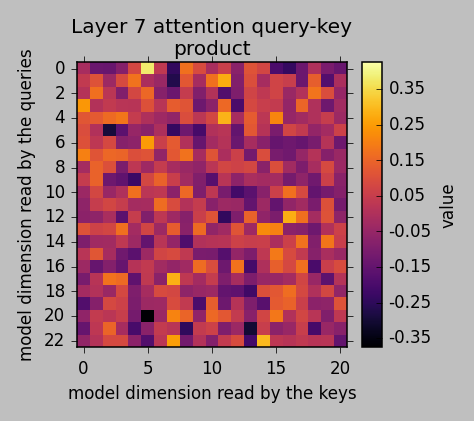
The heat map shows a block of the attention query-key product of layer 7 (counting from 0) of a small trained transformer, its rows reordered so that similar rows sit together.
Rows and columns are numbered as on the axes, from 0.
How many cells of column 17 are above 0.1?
4
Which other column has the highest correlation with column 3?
2
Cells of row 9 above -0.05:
11
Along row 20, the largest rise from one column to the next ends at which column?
6
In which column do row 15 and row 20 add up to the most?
15
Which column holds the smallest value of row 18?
13
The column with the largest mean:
1
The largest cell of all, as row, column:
0, 5
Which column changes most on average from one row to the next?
7
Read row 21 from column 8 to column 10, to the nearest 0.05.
-0.25 0.05 0.05
